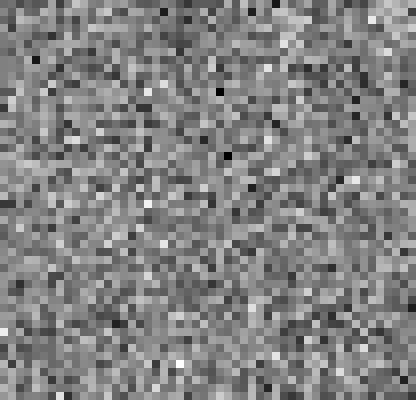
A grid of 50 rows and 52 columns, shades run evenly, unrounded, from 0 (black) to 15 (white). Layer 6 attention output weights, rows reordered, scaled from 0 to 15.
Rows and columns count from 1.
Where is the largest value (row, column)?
46, 23
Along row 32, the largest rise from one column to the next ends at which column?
33
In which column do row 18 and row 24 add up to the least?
5
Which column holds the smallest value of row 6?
44
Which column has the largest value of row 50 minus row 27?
32
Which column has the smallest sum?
41
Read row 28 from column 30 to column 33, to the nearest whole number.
5 7 6 6
